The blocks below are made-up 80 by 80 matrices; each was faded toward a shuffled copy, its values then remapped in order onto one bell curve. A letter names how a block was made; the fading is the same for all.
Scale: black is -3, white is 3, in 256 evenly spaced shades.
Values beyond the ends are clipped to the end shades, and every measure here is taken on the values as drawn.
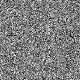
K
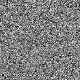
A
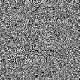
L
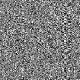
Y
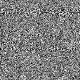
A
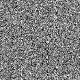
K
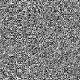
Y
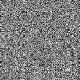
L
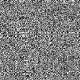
L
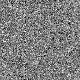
K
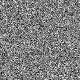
K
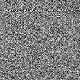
Y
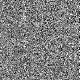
K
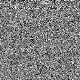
A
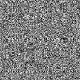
L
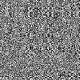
Y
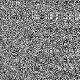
Y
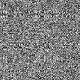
L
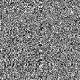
Y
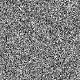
K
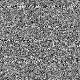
A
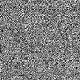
L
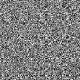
L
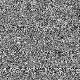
A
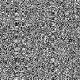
Y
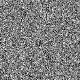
K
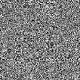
L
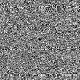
L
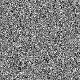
K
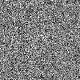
K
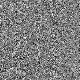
K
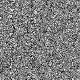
K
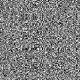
Y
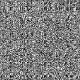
Y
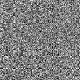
Y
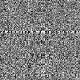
Y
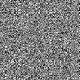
Y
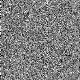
K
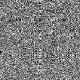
Y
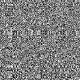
L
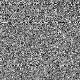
A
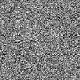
L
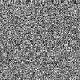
L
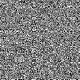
L
